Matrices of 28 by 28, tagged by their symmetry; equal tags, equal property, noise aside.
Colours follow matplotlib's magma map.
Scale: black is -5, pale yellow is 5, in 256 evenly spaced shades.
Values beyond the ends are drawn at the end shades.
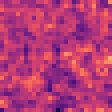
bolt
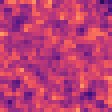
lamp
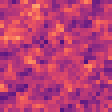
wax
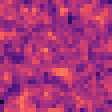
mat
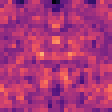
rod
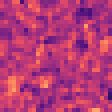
bolt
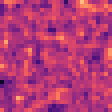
bolt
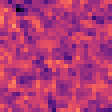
mat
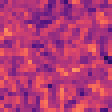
mat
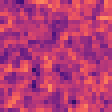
mat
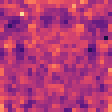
rod
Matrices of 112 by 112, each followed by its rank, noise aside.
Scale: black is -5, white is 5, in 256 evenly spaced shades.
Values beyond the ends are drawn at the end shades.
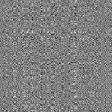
six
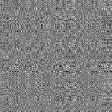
six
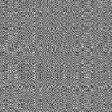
five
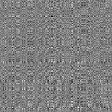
five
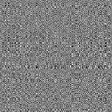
five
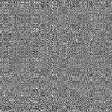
six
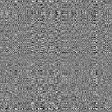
four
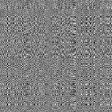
three
